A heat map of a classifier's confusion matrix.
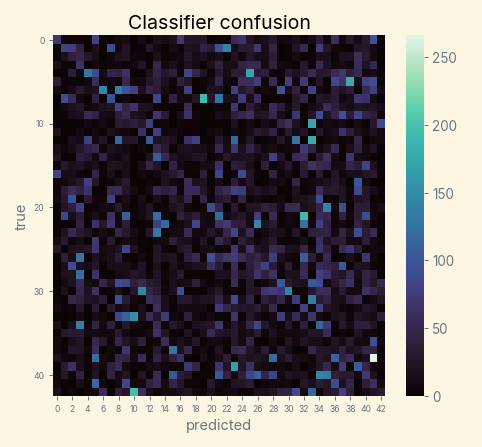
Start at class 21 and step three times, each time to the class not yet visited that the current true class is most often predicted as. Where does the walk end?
3
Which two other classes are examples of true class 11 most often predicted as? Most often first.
13, 37
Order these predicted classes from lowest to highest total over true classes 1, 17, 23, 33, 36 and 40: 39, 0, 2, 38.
0, 38, 2, 39
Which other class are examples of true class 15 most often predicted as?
40
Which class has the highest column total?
34
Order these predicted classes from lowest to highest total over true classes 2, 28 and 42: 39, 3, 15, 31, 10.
15, 39, 31, 3, 10
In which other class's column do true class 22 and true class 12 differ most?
33
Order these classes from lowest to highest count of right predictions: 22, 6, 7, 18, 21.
18, 22, 7, 21, 6
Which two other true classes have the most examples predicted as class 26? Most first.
22, 40
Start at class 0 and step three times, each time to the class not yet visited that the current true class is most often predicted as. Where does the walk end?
38
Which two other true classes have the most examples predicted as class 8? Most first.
6, 12
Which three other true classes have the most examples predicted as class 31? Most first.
12, 42, 9
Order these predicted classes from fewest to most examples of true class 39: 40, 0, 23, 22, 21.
0, 22, 40, 21, 23
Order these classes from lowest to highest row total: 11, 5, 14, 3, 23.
11, 3, 14, 23, 5
